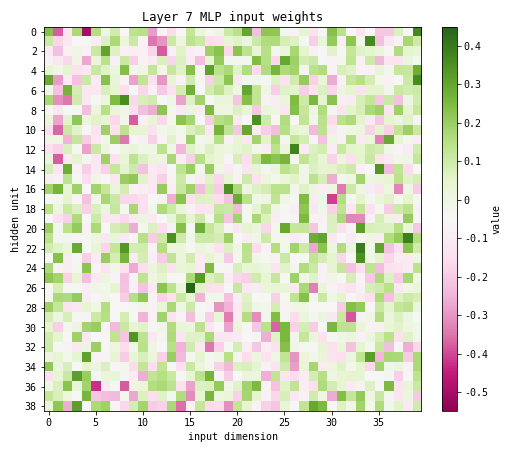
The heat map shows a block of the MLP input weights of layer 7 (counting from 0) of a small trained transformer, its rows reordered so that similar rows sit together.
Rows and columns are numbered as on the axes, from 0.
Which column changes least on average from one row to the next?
29
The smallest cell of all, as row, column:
0, 4
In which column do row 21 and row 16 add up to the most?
19
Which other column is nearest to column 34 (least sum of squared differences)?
7
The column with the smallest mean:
11
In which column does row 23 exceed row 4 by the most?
33
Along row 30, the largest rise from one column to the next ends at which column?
25
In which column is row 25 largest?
16
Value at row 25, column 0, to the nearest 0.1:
0.2
